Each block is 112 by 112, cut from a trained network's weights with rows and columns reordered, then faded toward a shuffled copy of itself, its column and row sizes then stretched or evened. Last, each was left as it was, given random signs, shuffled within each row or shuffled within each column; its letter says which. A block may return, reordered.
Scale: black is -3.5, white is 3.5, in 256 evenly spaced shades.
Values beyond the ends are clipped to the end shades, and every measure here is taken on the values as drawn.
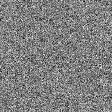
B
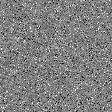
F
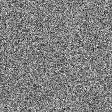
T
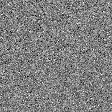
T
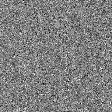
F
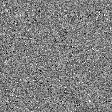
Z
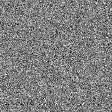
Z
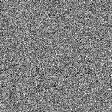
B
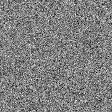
T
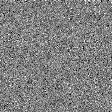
Z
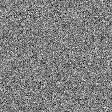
T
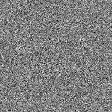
B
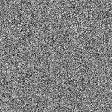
B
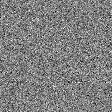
T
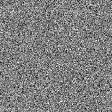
B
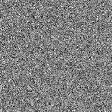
B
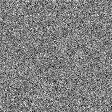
T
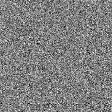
B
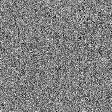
F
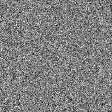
F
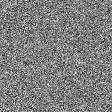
B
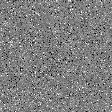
Z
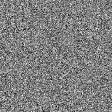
B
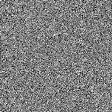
Z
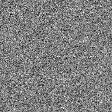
Z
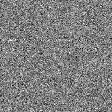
B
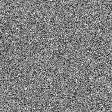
F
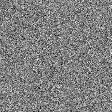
Z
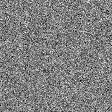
F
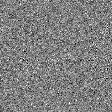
B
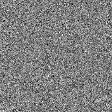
Z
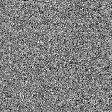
B
